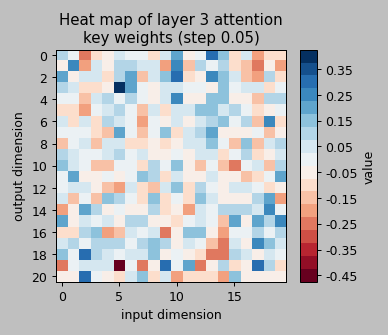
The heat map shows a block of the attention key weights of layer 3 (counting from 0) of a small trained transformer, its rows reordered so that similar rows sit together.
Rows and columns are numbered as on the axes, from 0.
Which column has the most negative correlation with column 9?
12
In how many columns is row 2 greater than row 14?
8
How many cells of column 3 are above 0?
8
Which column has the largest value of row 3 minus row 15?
5
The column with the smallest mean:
7
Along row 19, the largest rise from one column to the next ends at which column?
6
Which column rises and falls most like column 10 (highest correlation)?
14
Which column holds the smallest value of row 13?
19
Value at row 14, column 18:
0.25
